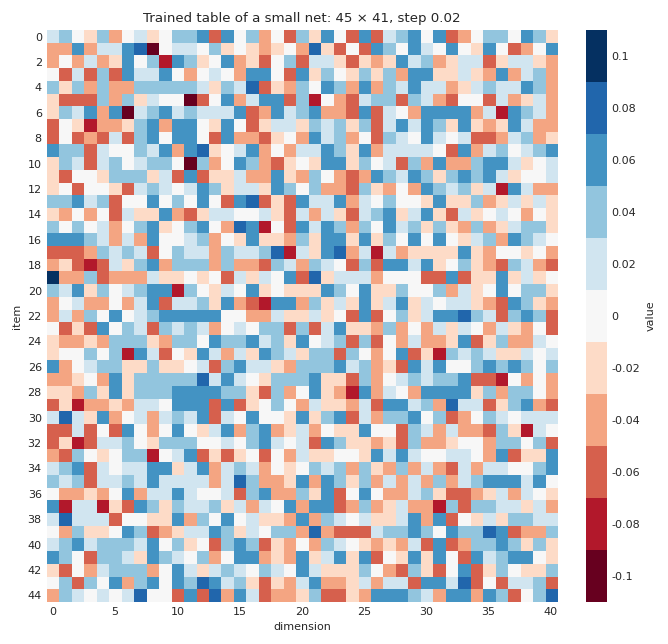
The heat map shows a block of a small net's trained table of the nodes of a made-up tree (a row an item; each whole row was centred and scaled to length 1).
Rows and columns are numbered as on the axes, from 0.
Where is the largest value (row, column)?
19, 0
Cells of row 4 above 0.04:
5
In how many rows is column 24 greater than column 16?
5
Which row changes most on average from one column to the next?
3
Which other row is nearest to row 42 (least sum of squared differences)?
24
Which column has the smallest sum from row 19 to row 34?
26
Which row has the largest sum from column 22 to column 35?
16
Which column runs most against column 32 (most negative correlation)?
22
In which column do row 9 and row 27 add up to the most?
12
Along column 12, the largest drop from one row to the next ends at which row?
44
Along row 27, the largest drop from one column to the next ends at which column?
34
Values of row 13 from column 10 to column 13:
0.04 0 0.06 0
